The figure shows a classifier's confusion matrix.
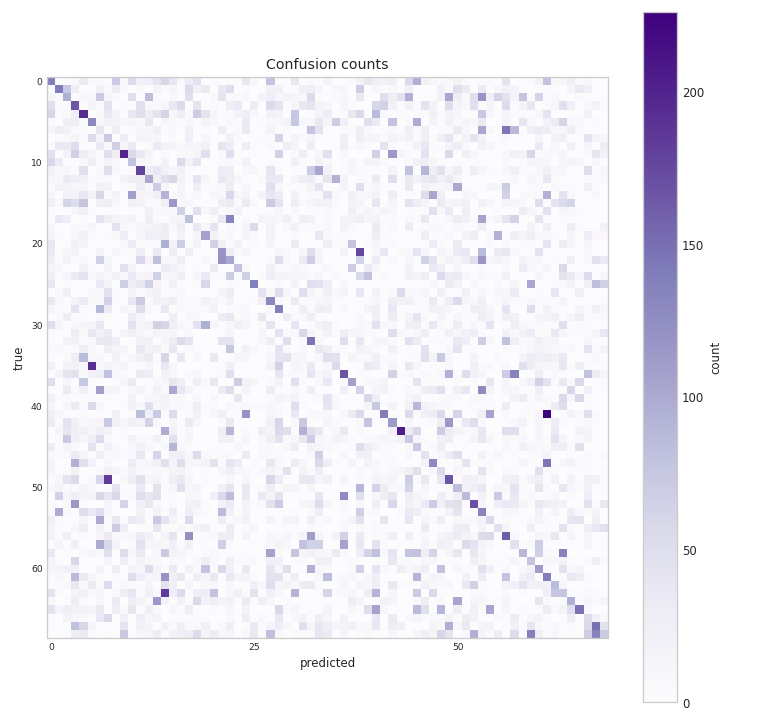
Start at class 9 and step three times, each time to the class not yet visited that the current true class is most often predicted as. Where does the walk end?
7
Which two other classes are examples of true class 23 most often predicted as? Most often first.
37, 63
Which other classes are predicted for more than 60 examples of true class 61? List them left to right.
3, 14, 34, 45, 56
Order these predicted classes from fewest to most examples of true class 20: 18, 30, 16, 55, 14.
55, 18, 30, 16, 14
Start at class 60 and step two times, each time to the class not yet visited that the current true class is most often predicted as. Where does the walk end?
56
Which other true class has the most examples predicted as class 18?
4
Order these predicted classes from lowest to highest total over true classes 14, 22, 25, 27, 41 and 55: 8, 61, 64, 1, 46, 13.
1, 64, 8, 46, 13, 61
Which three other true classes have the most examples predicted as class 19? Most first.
30, 60, 25
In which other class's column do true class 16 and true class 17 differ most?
22
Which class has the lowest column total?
26
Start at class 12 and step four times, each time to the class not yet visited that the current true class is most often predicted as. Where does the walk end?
15
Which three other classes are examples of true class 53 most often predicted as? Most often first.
1, 21, 38
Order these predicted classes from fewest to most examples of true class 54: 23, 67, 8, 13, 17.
23, 67, 8, 17, 13
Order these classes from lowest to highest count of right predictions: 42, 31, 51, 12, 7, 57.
57, 31, 7, 51, 12, 42
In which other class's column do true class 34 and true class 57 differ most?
36
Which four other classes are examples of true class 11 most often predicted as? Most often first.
33, 46, 44, 32
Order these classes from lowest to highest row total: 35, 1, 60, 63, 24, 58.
35, 1, 24, 60, 63, 58
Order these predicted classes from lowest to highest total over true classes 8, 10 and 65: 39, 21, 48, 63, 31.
31, 63, 21, 39, 48
